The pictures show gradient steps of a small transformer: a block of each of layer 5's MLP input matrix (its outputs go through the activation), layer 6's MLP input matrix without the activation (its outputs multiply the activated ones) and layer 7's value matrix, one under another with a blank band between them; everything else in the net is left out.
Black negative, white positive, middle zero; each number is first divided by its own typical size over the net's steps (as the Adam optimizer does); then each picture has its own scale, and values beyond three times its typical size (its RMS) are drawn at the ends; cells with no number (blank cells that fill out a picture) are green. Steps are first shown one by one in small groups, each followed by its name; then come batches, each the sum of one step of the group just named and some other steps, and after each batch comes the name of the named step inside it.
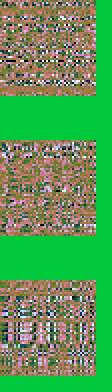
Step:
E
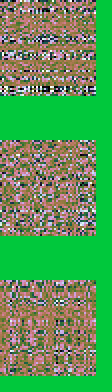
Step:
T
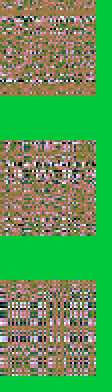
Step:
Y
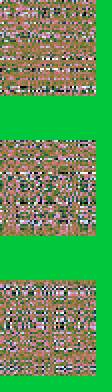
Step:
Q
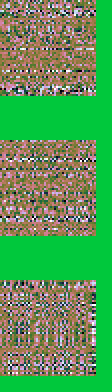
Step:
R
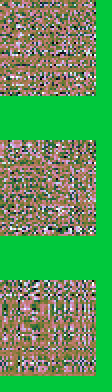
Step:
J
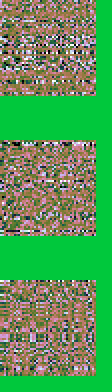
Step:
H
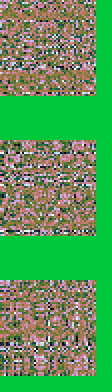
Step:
H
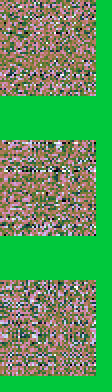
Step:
R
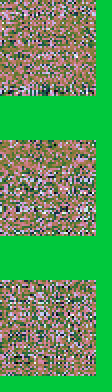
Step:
T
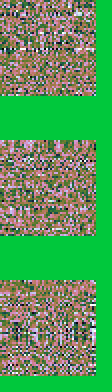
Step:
R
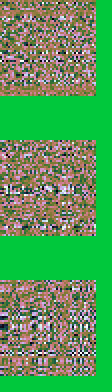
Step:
E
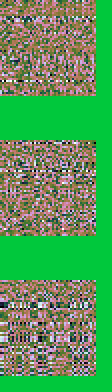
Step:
Y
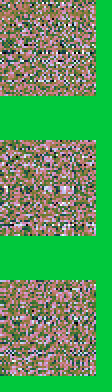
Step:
E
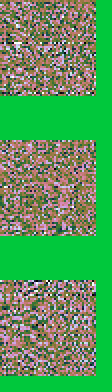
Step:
J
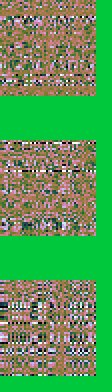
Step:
Y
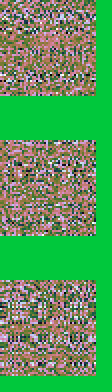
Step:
Y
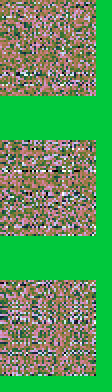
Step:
R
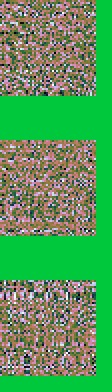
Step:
R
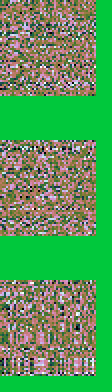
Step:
E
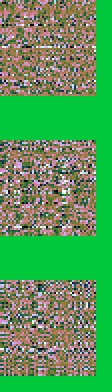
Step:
Q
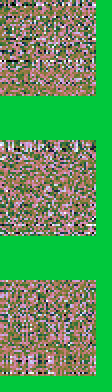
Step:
E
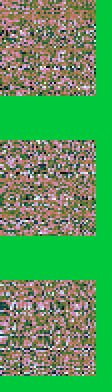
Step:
Q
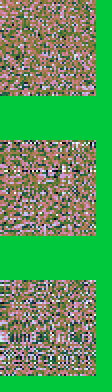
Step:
H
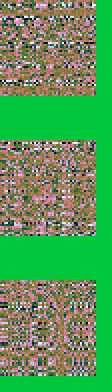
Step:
Y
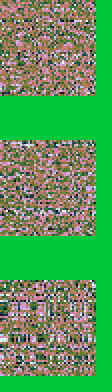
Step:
J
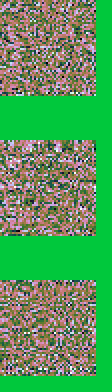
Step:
R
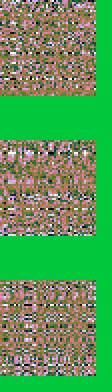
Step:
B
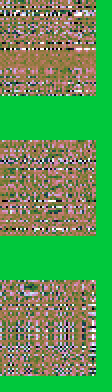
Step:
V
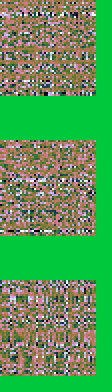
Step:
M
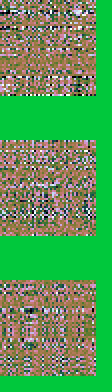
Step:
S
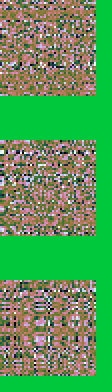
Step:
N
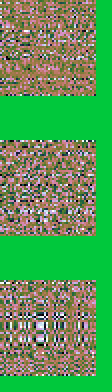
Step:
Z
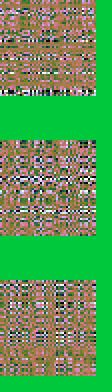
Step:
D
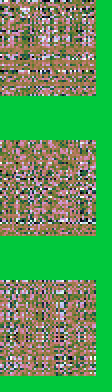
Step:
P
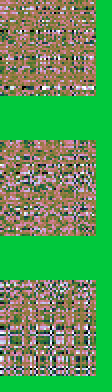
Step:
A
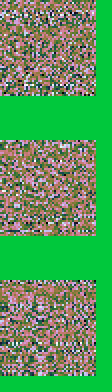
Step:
M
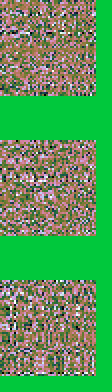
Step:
M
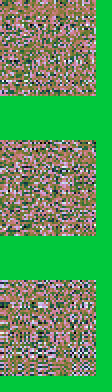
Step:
D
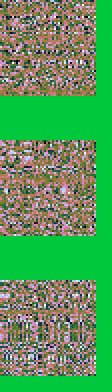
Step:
B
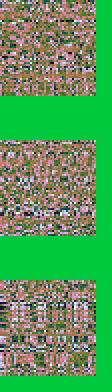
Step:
B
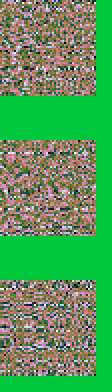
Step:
B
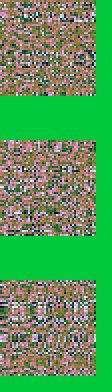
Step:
M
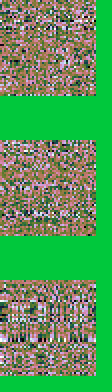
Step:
S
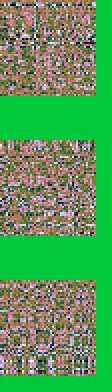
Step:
A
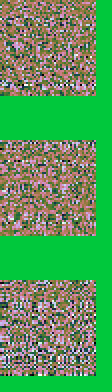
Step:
A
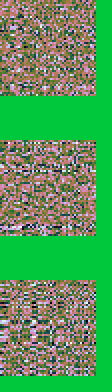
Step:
A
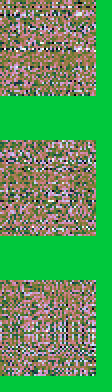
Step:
V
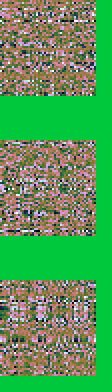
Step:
M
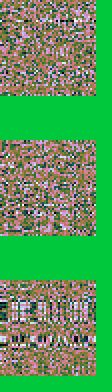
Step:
S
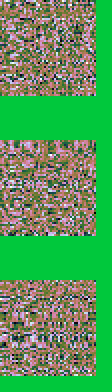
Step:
P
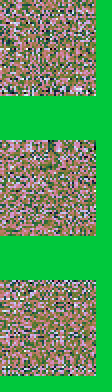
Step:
D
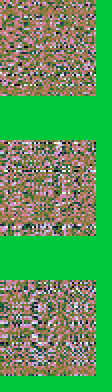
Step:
N
